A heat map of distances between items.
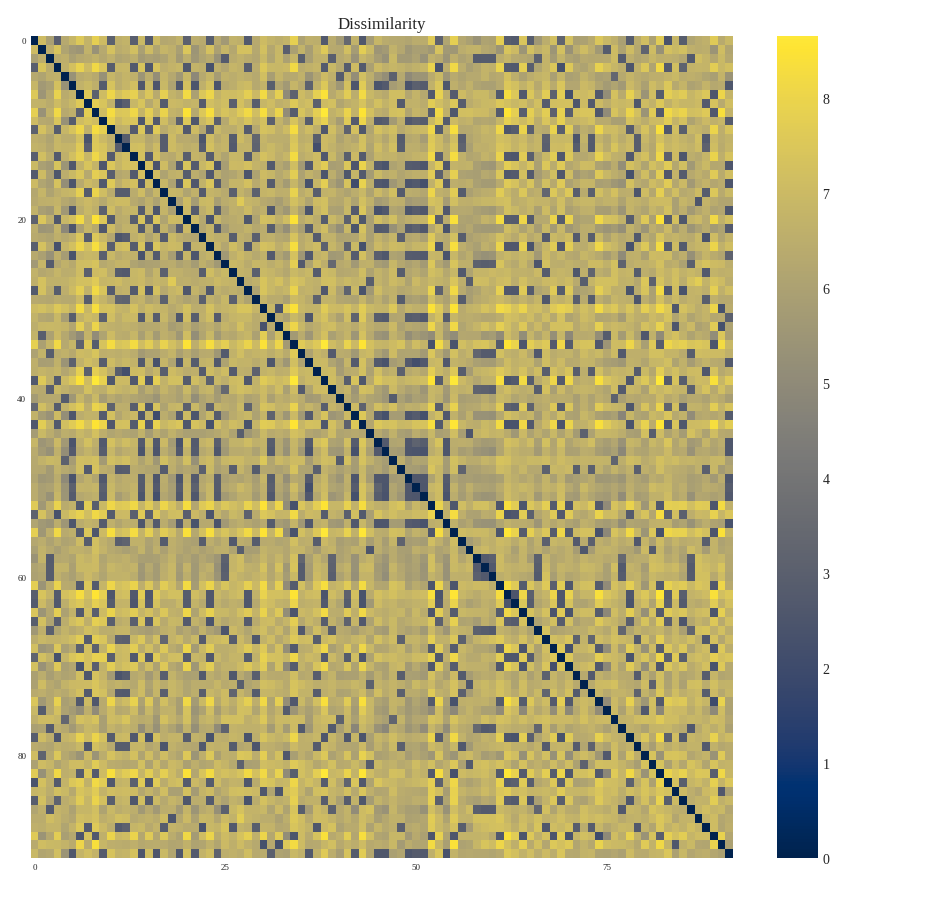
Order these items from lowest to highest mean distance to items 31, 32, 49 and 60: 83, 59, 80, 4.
59, 4, 80, 83
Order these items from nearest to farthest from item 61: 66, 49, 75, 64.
64, 75, 49, 66
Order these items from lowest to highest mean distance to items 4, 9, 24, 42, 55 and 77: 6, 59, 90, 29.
59, 6, 29, 90
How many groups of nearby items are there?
10
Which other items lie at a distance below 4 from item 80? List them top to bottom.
1, 33, 75
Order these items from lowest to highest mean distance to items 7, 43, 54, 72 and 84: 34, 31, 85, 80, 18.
85, 31, 18, 80, 34
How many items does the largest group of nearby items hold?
19
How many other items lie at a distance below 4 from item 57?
4
